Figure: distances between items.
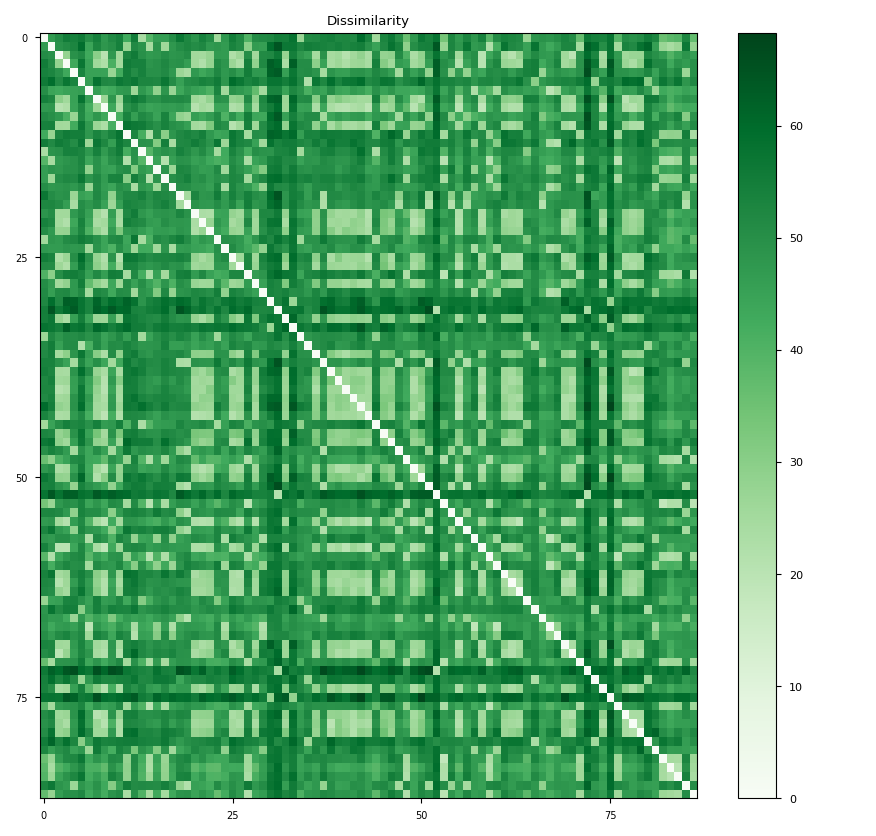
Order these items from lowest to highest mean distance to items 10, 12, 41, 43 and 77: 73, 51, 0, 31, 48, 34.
48, 51, 34, 0, 73, 31
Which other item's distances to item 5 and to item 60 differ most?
67
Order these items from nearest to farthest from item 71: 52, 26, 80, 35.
26, 35, 80, 52
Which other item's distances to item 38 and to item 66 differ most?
19
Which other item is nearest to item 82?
53
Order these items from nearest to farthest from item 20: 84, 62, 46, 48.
62, 46, 48, 84
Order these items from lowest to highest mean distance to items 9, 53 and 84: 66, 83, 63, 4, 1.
83, 1, 66, 4, 63
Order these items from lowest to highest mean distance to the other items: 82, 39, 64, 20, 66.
20, 39, 66, 82, 64
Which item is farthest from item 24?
75
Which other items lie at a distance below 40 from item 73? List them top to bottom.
5, 35, 65, 80
